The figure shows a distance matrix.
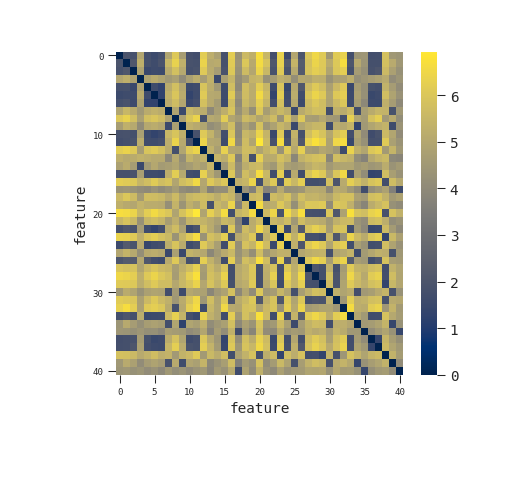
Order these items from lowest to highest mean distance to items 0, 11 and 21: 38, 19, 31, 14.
14, 19, 38, 31
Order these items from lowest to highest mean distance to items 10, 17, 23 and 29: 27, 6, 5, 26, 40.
27, 40, 6, 5, 26
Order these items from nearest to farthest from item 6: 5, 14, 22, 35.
5, 22, 35, 14
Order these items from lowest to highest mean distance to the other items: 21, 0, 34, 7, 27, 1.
0, 1, 34, 7, 27, 21
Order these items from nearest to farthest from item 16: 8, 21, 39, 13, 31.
31, 8, 21, 39, 13
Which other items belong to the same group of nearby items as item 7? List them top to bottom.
9, 25, 30, 34, 39
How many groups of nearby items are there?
8
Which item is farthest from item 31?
11
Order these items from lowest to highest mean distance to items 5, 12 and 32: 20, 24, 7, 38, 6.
6, 24, 38, 7, 20
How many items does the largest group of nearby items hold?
15
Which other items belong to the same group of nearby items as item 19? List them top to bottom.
13
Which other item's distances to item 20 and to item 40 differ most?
35
